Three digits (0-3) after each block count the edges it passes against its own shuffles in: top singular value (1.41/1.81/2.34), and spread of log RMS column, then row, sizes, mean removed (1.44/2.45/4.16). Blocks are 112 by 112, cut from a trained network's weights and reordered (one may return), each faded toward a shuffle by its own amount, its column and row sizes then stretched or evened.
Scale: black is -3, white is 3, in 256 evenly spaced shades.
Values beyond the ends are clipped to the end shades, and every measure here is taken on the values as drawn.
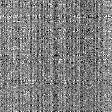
3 0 2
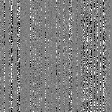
1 3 0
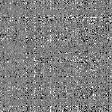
1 2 2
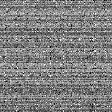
3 1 1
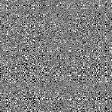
2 2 2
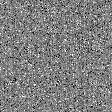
0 0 0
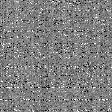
1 0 2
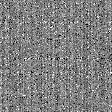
2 0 1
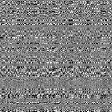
3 1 3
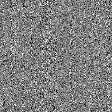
0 2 0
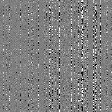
1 3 1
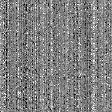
3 2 1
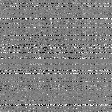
2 0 3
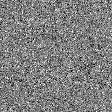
0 0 1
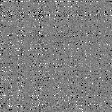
0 2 2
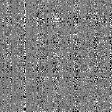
0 3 2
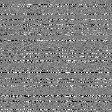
1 1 3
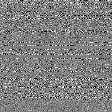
1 0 3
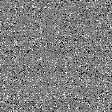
0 1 1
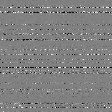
2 0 3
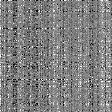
3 2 2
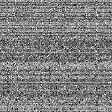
3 1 0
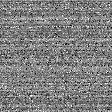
2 0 1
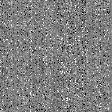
0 2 0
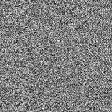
2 0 0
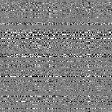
3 1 3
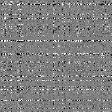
1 2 3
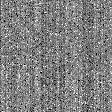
2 0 0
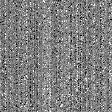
2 2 0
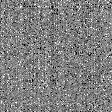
1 0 1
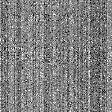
3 1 1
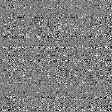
2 2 3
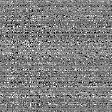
2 1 2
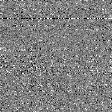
1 1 2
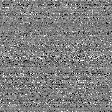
1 0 2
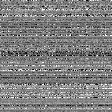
3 0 3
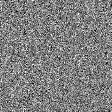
0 1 0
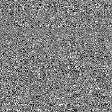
1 1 2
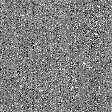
0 1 0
